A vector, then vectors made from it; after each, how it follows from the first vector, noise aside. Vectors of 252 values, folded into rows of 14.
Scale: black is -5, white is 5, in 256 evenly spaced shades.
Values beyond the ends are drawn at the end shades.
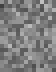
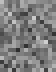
reversed, negated.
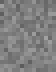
wrapped around, negated, shrunk.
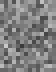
wrapped around.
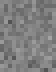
wrapped around, negated, shrunk.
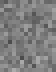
wrapped around, negated, shrunk.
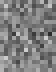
wrapped around.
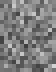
wrapped around.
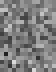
reversed, negated.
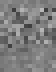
negated, partly zeroed.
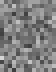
reversed, negated.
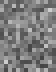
wrapped around.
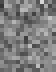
sign-scrambled.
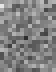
sign-scrambled.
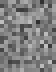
sign-scrambled.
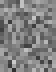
reversed, negated.
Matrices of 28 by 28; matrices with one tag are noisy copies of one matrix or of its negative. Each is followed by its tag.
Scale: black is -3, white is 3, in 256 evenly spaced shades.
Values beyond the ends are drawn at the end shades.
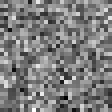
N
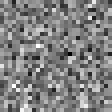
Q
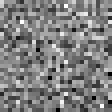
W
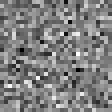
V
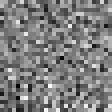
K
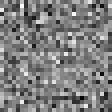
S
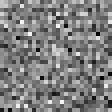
W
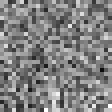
K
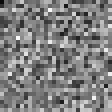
W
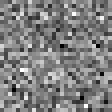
S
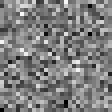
V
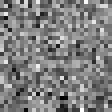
N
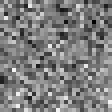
N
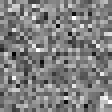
S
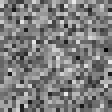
W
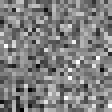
K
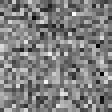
S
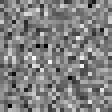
Q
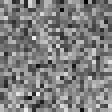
N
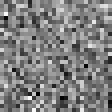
N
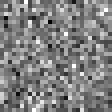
N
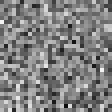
K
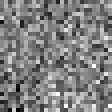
K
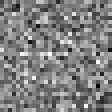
S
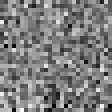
K
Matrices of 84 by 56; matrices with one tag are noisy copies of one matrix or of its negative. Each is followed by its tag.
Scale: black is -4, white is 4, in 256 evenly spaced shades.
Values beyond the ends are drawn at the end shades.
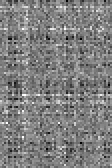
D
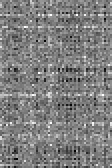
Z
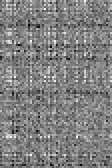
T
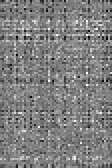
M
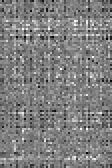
M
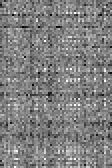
Z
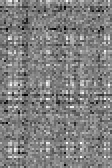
D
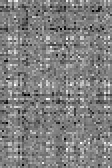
D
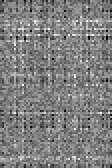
M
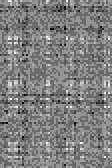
D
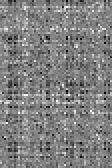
D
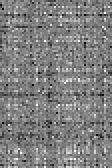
Z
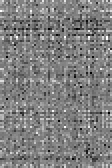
M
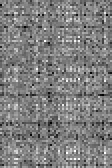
Z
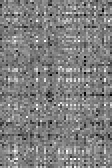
Z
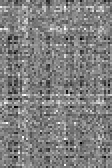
D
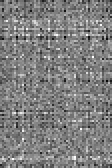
M
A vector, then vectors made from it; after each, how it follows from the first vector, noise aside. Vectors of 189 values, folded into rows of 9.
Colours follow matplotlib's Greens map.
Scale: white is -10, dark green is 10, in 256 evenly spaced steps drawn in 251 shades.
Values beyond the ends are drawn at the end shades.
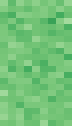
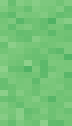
shrunk.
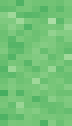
negated, partly zeroed.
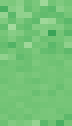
wrapped around, negated, partly zeroed.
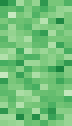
wrapped around, scaled up.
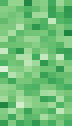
reversed, negated, scaled up.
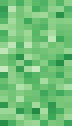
wrapped around, scaled up.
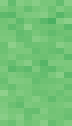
shrunk.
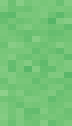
shrunk.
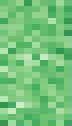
reversed, negated, scaled up.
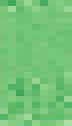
wrapped around, negated, partly zeroed.
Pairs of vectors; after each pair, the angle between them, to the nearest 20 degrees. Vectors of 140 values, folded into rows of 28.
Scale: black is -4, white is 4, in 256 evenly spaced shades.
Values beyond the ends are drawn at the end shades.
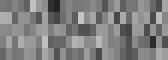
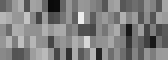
40 degrees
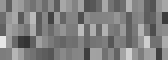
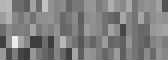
100 degrees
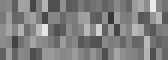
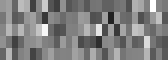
20 degrees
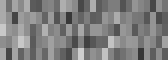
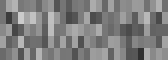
80 degrees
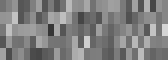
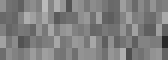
120 degrees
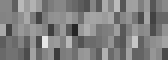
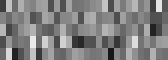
60 degrees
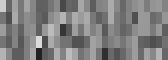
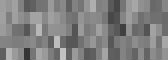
100 degrees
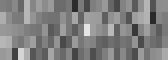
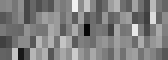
160 degrees
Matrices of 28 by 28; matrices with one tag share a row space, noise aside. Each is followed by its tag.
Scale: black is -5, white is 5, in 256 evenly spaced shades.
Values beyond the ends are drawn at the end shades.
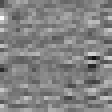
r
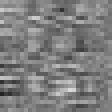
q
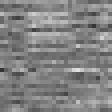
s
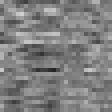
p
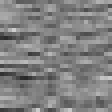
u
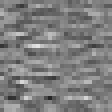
p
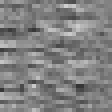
q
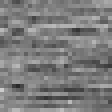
s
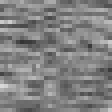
u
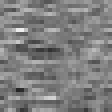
p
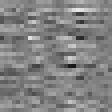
q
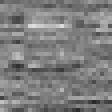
s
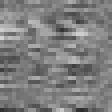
q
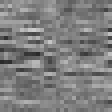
u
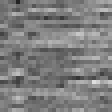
s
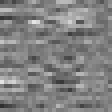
q
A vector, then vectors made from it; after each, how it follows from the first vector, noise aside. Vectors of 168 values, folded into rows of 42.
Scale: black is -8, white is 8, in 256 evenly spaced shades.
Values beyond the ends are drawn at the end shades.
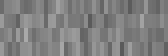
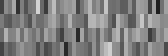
reversed, scaled up.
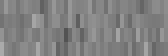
wrapped around, partly zeroed.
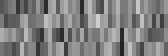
reversed, scaled up.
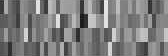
reversed, scaled up.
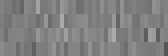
wrapped around, partly zeroed.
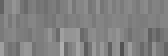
partly zeroed.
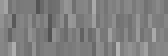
wrapped around, negated, partly zeroed.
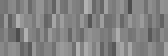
sign-scrambled.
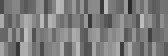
scaled up.
